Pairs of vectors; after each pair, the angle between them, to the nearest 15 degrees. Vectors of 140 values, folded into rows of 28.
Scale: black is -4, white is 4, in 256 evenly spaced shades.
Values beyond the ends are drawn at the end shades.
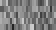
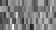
165 degrees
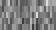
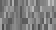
60 degrees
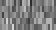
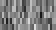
150 degrees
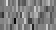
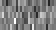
150 degrees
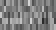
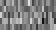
15 degrees
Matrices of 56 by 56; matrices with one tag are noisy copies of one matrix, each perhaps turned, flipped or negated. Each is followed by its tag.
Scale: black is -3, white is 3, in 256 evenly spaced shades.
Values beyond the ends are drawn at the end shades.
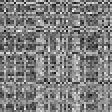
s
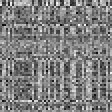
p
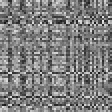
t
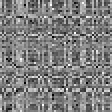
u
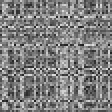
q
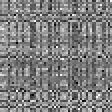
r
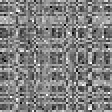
u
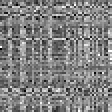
t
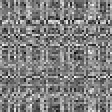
u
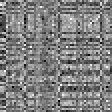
p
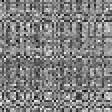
r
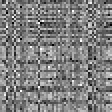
t
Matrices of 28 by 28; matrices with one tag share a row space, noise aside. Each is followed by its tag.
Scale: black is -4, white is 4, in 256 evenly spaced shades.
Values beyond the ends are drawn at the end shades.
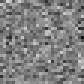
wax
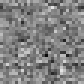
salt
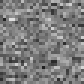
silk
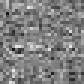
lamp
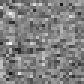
lamp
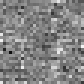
silk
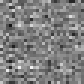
lamp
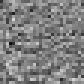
lamp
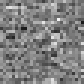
silk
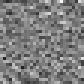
wax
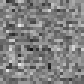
lamp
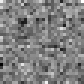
salt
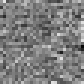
silk
